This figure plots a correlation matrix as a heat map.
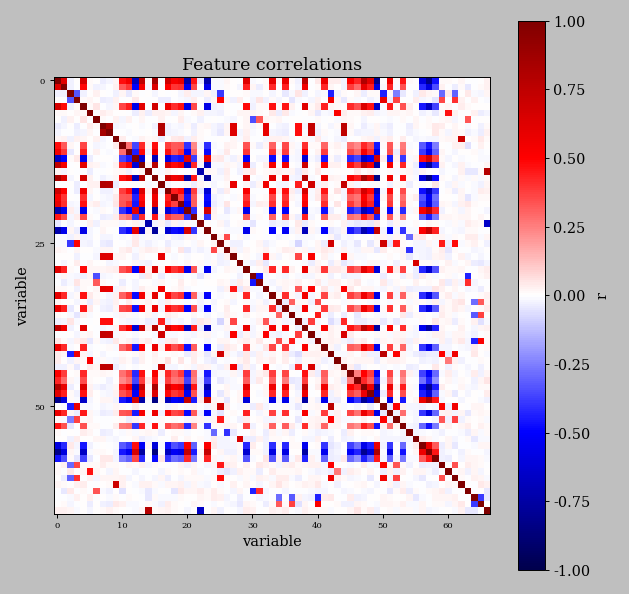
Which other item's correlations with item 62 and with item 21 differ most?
9
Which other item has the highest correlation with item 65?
40
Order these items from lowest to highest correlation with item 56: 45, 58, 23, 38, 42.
38, 45, 42, 58, 23
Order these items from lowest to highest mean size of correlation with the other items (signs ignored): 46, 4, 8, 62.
62, 8, 46, 4
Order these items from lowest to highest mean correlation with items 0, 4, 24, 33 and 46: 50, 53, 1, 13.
50, 53, 1, 13
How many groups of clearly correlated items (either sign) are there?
10
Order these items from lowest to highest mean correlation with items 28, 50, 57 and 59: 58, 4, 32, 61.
4, 32, 58, 61
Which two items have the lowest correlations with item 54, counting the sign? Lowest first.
26, 24
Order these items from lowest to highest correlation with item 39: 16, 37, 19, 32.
19, 37, 32, 16
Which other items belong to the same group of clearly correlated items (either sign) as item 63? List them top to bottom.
6, 30, 31
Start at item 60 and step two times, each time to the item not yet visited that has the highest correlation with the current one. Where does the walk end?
43
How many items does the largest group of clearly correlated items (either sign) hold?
29
